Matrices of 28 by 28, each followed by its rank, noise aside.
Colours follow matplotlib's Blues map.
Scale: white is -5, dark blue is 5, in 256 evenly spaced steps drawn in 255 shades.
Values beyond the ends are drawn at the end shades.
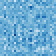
three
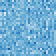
six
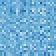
four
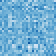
five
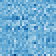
four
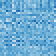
three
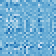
four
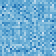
six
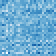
four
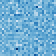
four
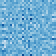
three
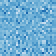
four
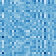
two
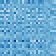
three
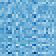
two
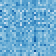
four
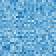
five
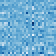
two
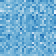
five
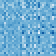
two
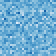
five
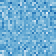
five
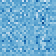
five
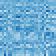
two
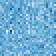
six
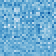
four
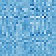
three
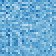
six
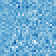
six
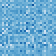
three
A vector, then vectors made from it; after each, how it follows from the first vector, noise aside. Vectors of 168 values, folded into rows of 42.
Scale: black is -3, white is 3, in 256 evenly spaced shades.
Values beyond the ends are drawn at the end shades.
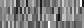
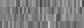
shrunk.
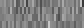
shrunk.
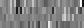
partly zeroed.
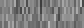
shrunk.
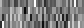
reversed.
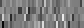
reversed, negated, partly zeroed.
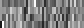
reversed.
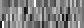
reversed.
